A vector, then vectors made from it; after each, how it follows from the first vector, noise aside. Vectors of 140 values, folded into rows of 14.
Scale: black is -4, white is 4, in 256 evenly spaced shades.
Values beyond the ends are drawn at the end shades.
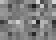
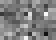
wrapped around, negated.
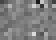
negated, partly zeroed.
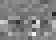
negated, partly zeroed.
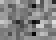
sign-scrambled.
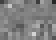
negated, partly zeroed.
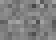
shrunk.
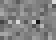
partly zeroed.
